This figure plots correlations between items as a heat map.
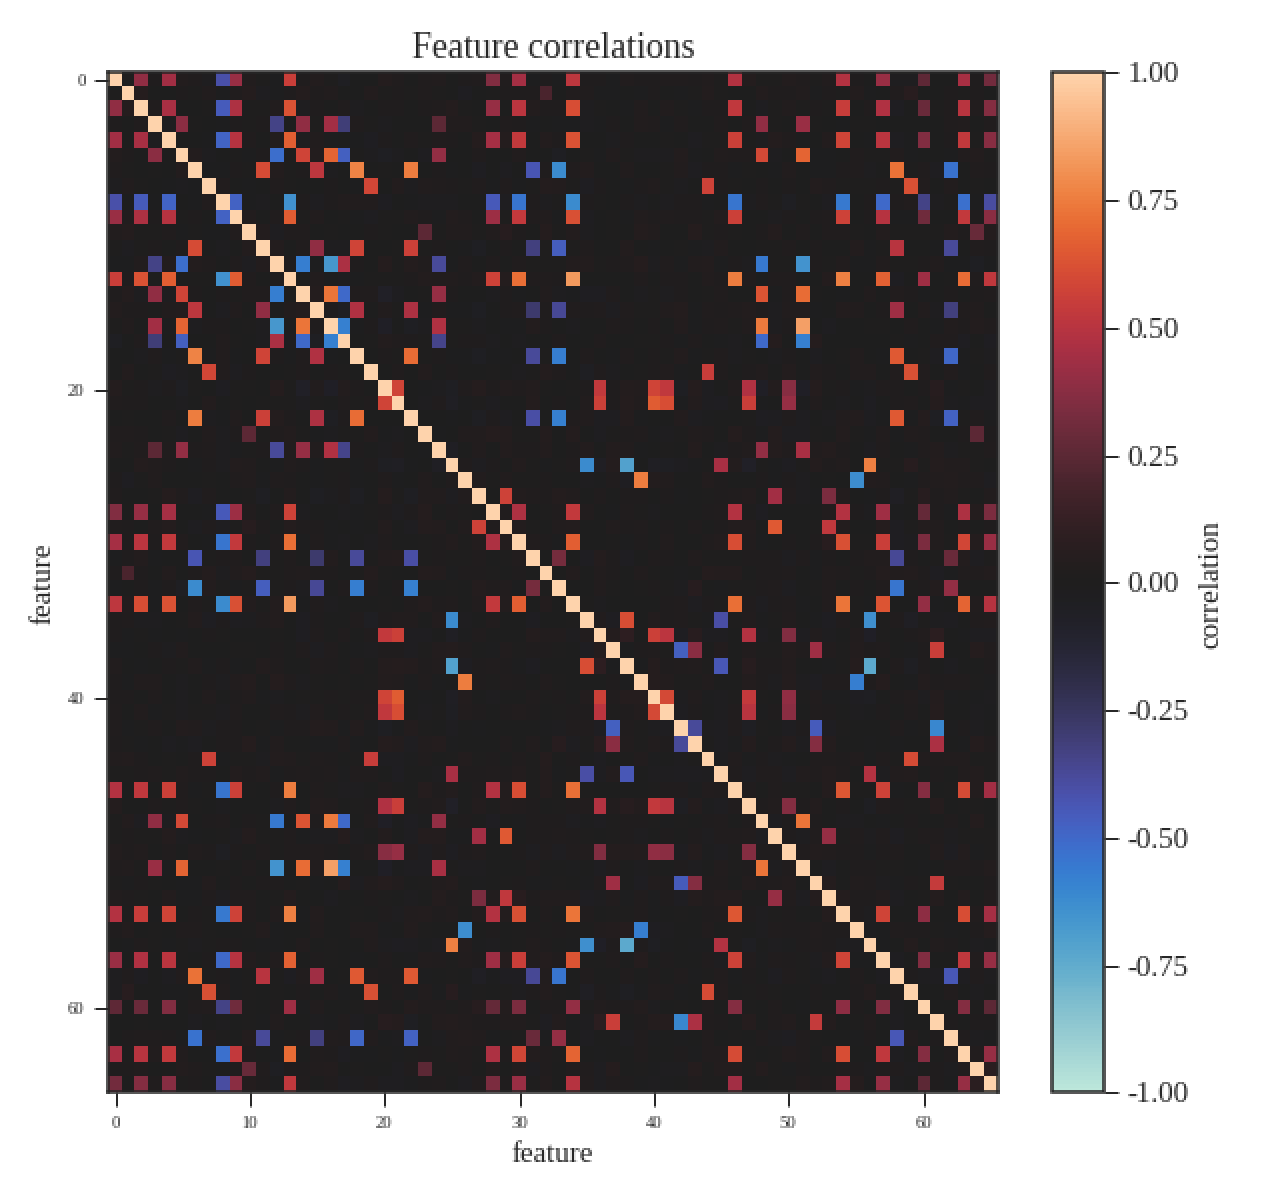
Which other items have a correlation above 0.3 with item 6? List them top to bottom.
11, 15, 18, 22, 58
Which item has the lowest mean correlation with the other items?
8
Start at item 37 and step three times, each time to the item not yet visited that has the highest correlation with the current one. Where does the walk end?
43
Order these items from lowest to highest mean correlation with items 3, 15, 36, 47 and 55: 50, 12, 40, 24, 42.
12, 42, 24, 50, 40
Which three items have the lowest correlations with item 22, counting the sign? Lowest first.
33, 62, 31
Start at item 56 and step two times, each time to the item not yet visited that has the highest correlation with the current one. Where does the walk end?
45
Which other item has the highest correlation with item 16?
51
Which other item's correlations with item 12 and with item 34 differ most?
13
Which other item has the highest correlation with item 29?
49
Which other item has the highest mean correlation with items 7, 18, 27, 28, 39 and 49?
29
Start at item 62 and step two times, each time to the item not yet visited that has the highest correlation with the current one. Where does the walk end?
31
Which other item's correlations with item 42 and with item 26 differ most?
39
